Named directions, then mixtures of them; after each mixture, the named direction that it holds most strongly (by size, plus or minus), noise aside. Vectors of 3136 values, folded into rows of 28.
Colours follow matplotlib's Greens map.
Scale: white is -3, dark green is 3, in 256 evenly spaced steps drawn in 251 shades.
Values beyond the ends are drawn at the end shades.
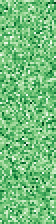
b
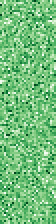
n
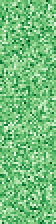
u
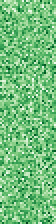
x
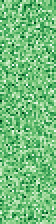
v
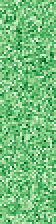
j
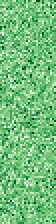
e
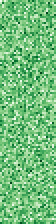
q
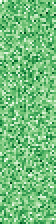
q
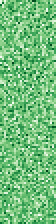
q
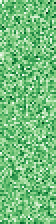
q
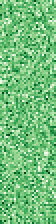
n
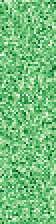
b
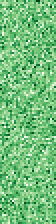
e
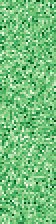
e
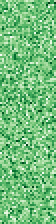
b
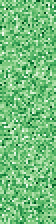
e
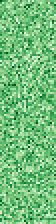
q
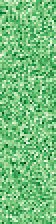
b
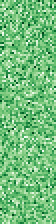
e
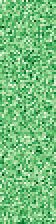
q
